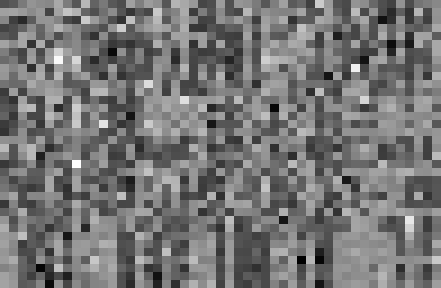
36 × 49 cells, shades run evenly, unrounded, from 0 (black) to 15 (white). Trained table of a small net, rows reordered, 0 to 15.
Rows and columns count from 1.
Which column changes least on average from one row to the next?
44
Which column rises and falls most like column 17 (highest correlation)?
48
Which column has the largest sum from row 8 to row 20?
9
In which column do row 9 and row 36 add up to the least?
6
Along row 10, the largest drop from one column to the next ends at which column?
26
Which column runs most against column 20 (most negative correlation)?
1
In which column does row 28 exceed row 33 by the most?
34
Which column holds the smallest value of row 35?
18
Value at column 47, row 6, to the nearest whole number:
10
